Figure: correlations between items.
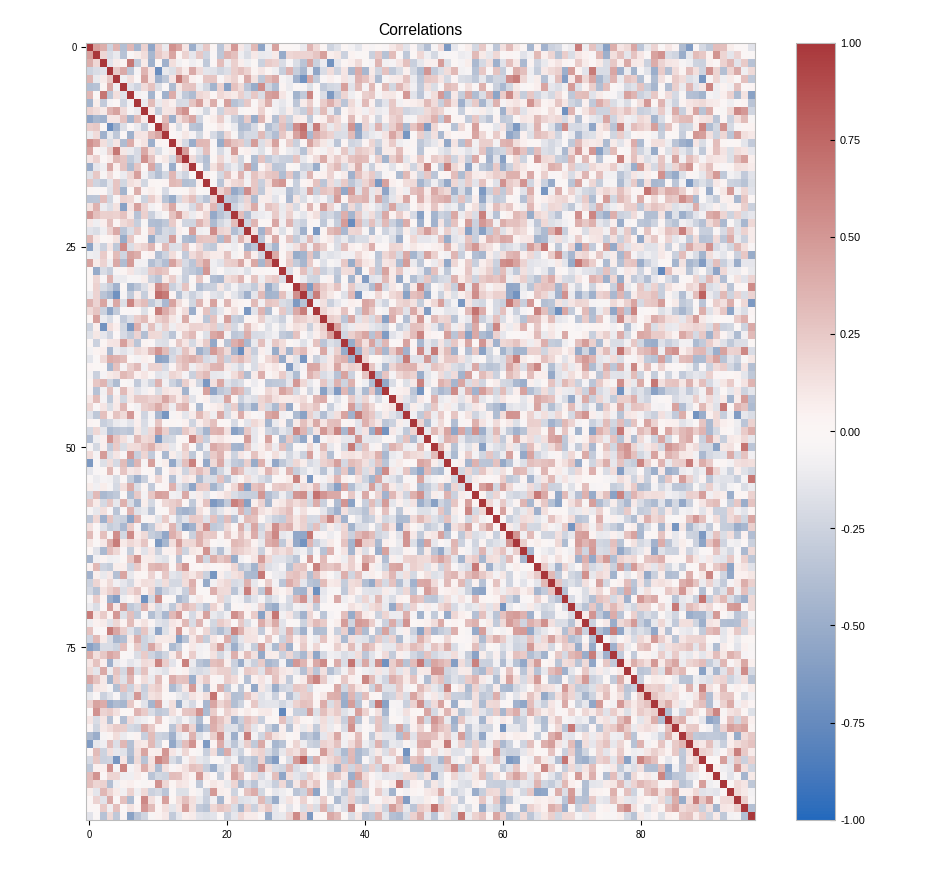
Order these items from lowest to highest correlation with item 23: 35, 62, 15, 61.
61, 62, 35, 15
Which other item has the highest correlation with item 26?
68
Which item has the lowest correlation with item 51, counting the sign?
63
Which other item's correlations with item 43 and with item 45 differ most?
77
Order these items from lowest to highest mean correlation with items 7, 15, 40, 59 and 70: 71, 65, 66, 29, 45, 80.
71, 29, 66, 45, 65, 80
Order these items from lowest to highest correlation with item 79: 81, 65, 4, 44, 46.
81, 46, 4, 44, 65
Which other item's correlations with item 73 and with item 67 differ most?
48
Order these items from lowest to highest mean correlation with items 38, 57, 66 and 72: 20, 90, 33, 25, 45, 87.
20, 45, 87, 90, 33, 25
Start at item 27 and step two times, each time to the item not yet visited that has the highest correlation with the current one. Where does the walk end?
0
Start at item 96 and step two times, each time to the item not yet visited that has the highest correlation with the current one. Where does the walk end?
30
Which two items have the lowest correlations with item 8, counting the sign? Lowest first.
69, 60
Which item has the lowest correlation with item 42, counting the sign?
17
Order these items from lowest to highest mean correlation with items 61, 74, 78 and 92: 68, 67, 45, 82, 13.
13, 45, 67, 68, 82
